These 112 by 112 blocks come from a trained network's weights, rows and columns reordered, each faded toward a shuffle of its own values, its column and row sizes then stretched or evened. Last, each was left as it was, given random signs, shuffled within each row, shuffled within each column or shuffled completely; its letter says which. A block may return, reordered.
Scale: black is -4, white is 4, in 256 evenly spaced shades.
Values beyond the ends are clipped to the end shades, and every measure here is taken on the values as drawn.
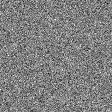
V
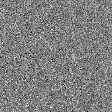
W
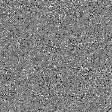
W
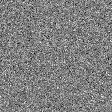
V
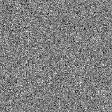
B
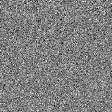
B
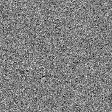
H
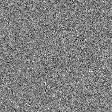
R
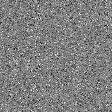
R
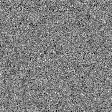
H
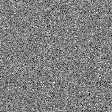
W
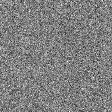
R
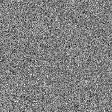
W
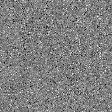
B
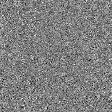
B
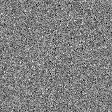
R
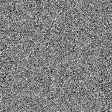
R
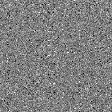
B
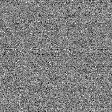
B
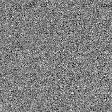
B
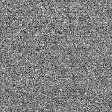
B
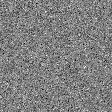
V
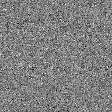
H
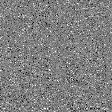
B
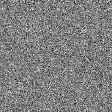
W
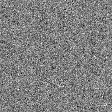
R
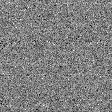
H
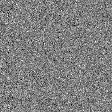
R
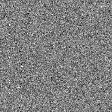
W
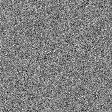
H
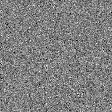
R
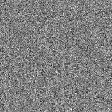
B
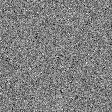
V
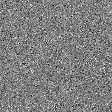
H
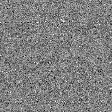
B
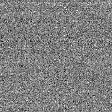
B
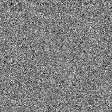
B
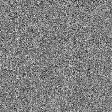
B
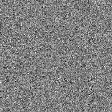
B
